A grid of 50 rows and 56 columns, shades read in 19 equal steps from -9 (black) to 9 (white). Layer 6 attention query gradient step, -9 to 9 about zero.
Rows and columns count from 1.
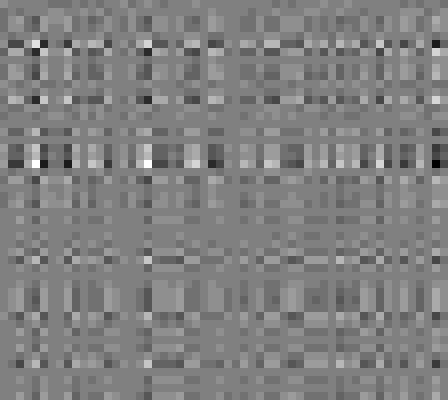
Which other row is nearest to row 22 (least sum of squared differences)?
5
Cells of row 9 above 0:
22
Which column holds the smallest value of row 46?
55
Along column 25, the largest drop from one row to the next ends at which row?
7
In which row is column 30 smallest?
46
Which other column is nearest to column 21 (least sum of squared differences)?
49
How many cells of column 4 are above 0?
9
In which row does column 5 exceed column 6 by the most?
21
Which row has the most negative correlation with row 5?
12
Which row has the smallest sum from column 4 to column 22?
13
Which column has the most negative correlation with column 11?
54
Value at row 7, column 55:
6
